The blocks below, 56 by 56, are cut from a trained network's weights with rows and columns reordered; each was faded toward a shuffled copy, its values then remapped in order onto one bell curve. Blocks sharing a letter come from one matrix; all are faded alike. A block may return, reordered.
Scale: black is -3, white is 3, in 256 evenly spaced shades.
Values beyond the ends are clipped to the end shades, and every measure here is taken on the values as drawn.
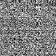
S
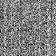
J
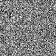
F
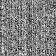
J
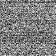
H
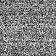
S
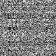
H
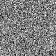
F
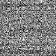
H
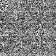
S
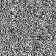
F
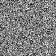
F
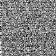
S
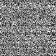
H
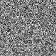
F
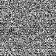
S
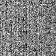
J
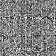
J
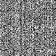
J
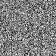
F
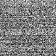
S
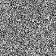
F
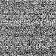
H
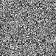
F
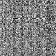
J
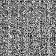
J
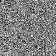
F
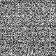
H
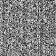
J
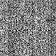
J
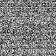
H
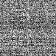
H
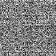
H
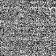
S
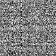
H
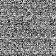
S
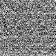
S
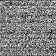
H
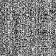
J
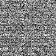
H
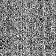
J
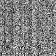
J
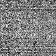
S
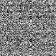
H
